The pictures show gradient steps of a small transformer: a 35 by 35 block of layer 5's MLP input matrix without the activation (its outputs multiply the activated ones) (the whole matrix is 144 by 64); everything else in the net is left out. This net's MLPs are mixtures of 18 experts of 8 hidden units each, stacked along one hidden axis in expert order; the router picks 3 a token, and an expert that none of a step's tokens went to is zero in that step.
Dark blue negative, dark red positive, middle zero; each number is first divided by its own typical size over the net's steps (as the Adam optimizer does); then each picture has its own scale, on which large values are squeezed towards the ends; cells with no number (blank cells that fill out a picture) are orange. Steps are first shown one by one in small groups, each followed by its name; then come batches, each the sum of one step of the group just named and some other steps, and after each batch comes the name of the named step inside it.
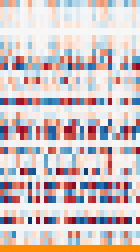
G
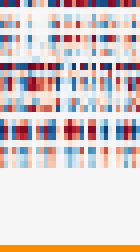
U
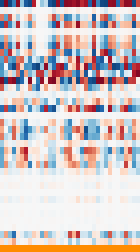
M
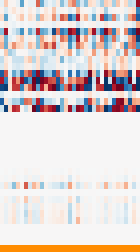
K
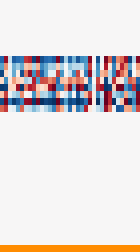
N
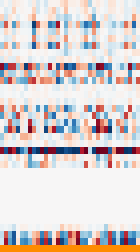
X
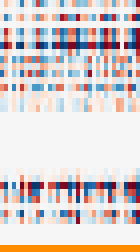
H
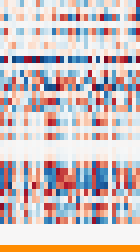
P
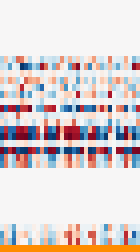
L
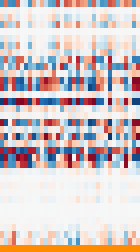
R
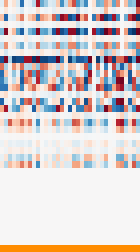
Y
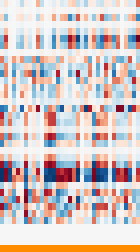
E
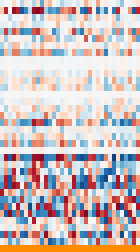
K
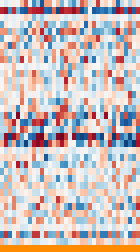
G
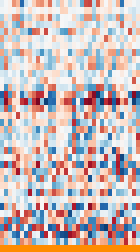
N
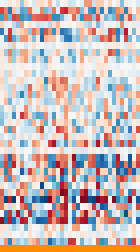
N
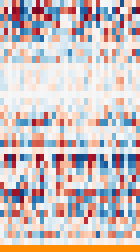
Y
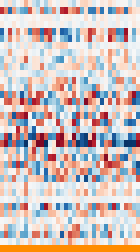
L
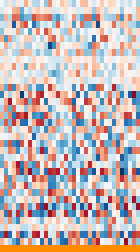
X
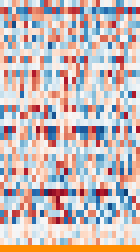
L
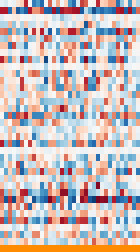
N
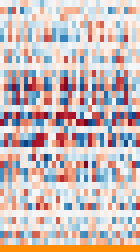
P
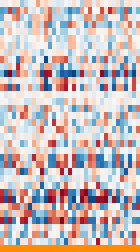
P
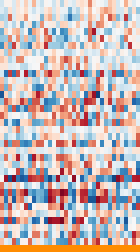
R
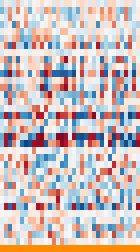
U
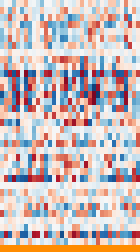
R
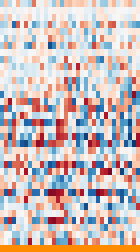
M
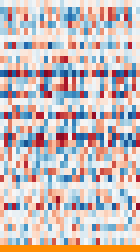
X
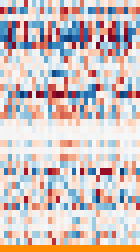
Y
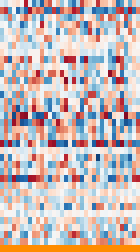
G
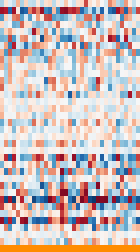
U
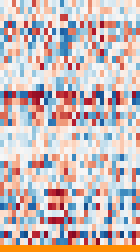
Y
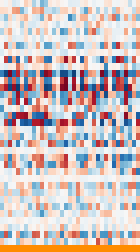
H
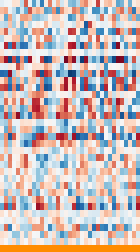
H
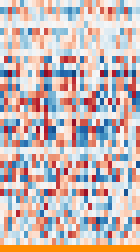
G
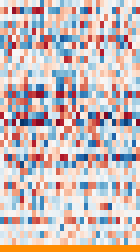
G
